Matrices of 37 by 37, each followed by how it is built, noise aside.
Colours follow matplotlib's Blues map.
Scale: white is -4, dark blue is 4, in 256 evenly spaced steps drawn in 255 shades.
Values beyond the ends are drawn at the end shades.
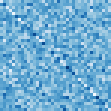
diagonal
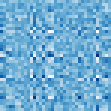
low rank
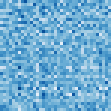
low rank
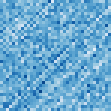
Hankel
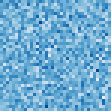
noise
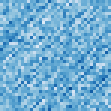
Hankel
